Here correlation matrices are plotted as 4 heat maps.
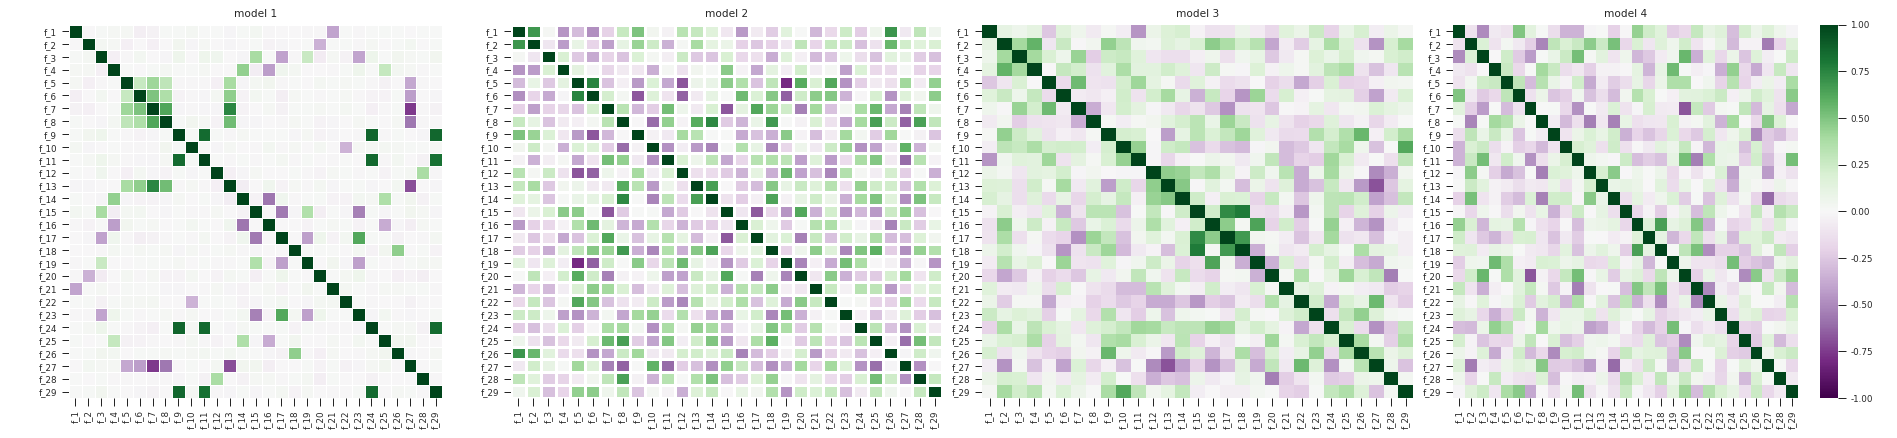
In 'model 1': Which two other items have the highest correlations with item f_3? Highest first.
f_15, f_19
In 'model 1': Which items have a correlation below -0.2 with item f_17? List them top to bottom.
f_3, f_15, f_19
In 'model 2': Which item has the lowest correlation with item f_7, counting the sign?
f_15
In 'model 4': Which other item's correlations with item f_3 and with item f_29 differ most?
f_6
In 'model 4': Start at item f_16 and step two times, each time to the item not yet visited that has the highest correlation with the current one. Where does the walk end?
f_21
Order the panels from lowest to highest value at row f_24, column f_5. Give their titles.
model 2, model 1, model 3, model 4
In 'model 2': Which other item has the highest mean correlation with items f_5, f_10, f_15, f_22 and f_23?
f_27
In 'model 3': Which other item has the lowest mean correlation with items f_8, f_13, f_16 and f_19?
f_27
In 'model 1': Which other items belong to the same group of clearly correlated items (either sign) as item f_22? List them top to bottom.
f_10
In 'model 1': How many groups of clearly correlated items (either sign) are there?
9
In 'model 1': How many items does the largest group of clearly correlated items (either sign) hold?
6
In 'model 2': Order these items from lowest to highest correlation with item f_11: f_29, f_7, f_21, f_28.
f_29, f_21, f_28, f_7
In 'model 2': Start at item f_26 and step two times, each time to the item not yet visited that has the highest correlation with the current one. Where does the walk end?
f_2
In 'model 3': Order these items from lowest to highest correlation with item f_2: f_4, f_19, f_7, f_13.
f_7, f_13, f_19, f_4
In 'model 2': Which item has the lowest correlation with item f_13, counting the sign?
f_10
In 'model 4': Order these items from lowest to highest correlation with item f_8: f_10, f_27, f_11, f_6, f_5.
f_10, f_11, f_6, f_5, f_27
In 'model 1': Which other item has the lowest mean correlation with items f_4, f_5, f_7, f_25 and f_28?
f_27
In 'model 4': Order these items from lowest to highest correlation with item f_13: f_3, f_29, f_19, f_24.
f_24, f_19, f_29, f_3
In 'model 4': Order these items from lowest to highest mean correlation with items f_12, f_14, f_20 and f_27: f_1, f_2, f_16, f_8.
f_8, f_1, f_16, f_2
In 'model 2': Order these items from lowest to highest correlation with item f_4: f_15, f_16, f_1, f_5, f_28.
f_1, f_28, f_16, f_5, f_15
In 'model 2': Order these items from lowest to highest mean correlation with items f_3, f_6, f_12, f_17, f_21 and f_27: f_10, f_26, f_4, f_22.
f_26, f_4, f_22, f_10
